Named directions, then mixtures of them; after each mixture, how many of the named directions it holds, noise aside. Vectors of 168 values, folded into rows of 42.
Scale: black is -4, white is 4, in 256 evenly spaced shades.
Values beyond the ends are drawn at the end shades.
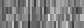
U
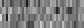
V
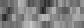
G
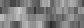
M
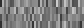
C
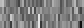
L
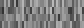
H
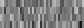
one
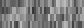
three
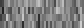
four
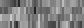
three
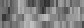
one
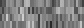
three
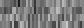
three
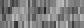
four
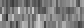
four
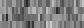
three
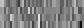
one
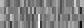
one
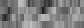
one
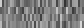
one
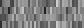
four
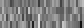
three
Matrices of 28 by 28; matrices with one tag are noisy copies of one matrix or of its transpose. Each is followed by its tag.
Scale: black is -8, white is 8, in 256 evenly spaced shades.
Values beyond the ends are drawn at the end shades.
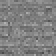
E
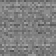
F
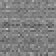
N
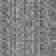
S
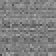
N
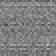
F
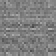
N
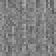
E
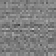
N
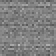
F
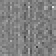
N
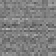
N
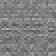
N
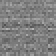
N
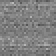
F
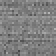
S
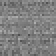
S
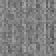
E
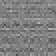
N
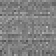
S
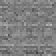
E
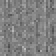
E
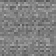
F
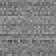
S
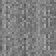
F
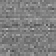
N
